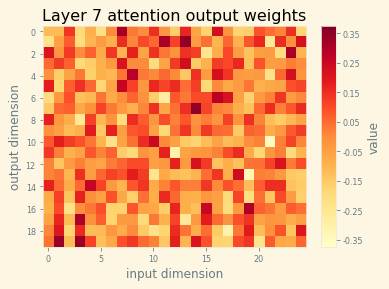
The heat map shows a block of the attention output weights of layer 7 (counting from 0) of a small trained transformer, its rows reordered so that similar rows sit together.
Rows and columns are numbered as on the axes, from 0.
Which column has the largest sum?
8
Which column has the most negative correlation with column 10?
18
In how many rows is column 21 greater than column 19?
10
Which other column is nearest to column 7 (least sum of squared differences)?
2
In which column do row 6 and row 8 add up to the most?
17
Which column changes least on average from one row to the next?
9
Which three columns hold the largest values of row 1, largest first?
13, 11, 24
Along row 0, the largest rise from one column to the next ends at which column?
16
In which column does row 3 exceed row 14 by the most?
7
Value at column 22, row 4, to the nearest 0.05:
0.05
